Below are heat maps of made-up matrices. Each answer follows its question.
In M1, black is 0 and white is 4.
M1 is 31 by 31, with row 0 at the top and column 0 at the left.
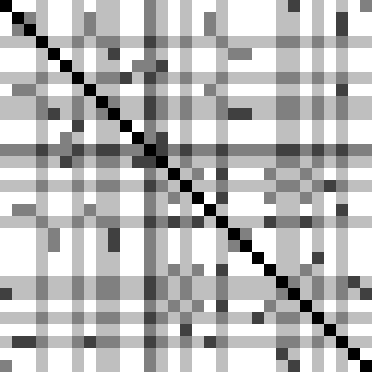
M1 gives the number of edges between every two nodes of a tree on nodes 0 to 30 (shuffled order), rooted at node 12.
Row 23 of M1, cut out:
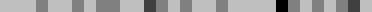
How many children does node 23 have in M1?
1
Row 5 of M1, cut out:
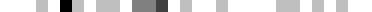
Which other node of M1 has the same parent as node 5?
11
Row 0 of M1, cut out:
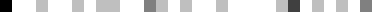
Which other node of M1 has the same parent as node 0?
30
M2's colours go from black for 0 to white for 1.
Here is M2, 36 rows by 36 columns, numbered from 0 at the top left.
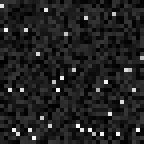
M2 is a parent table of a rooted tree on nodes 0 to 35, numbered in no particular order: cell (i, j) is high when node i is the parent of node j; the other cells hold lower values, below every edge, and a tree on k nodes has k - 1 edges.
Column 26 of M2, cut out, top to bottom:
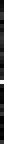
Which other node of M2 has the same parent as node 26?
13
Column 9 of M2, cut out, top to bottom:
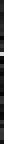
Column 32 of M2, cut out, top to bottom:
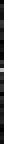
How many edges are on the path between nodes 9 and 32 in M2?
3
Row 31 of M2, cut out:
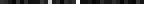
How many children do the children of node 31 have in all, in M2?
1
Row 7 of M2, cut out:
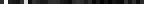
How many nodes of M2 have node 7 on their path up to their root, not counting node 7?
3
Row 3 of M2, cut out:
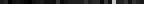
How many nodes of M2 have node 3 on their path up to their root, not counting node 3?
2
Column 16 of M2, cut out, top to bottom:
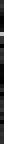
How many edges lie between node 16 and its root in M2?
4
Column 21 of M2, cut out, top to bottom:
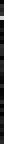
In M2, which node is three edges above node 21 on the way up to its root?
22
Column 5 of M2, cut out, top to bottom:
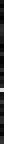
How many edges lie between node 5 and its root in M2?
3
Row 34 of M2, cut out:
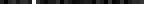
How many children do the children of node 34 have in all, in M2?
1
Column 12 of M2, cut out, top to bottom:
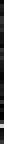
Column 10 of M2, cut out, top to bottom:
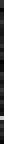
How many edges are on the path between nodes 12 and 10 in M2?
7
